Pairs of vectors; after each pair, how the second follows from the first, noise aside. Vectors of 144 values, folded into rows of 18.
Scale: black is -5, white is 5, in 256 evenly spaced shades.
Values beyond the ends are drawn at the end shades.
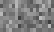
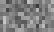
wrapped around.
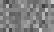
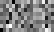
reversed, negated, scaled up.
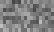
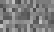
sign-scrambled.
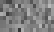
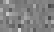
negated, partly zeroed.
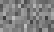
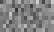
wrapped around.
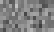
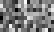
wrapped around, negated, scaled up.
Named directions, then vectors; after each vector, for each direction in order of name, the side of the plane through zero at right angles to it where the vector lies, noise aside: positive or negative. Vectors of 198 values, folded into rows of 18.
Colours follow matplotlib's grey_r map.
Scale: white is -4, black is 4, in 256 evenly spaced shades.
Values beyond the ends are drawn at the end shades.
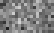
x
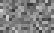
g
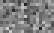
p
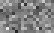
negative, positive, negative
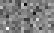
negative, positive, negative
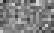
negative, positive, positive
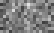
negative, negative, positive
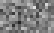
negative, negative, negative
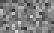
positive, positive, positive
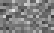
negative, negative, positive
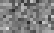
positive, positive, negative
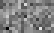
positive, negative, positive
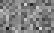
positive, negative, positive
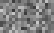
positive, positive, positive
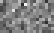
negative, negative, positive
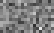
positive, negative, negative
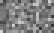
negative, positive, positive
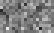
negative, positive, negative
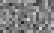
positive, negative, negative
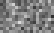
negative, positive, positive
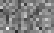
negative, positive, negative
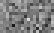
positive, negative, negative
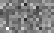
negative, positive, negative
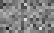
positive, negative, positive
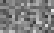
negative, positive, positive
